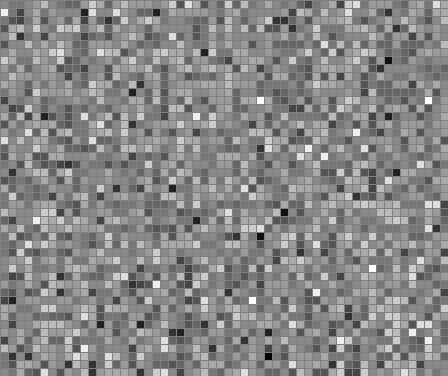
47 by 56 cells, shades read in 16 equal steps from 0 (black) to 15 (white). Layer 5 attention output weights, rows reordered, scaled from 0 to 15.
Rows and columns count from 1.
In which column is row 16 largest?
13
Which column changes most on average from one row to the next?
49
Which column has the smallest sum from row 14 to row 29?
47
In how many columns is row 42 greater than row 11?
18
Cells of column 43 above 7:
29
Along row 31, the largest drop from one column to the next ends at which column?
41
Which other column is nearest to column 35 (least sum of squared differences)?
28
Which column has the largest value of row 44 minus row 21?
9
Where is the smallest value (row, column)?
45, 34
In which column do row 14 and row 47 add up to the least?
37
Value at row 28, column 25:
2
